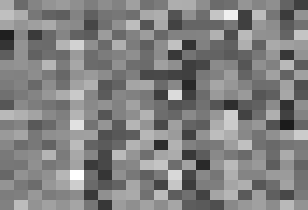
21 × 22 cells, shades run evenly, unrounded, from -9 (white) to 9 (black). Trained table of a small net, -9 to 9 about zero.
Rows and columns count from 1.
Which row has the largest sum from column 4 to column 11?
2
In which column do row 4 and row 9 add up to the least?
16
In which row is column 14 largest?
9
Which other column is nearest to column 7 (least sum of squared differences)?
15
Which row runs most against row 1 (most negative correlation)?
14
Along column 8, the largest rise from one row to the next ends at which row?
21
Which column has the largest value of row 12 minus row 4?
18
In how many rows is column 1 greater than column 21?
11
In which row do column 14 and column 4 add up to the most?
5
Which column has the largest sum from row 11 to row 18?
8
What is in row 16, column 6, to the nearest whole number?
-3
